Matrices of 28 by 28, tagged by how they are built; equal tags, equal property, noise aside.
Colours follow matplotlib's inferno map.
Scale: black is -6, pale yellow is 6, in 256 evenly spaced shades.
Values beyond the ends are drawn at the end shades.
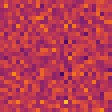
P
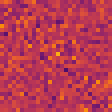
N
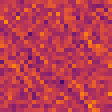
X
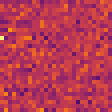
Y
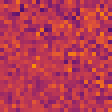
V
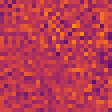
V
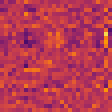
P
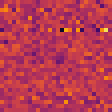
Y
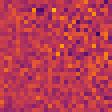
V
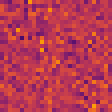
N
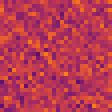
X
